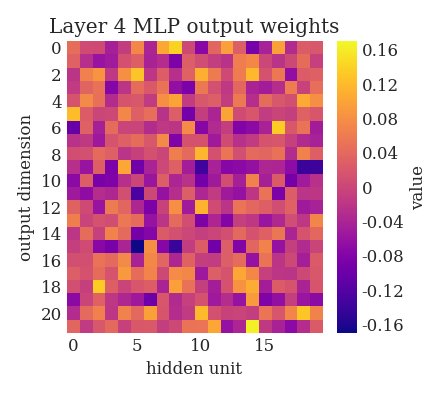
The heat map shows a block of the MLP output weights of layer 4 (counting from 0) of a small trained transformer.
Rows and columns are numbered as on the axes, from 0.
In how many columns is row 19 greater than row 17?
4
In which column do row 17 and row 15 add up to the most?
6
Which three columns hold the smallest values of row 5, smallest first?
9, 11, 7
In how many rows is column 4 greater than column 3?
15
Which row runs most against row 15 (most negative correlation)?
0
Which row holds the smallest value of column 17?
10
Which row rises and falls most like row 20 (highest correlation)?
3
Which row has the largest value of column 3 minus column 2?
12
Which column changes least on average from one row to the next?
1
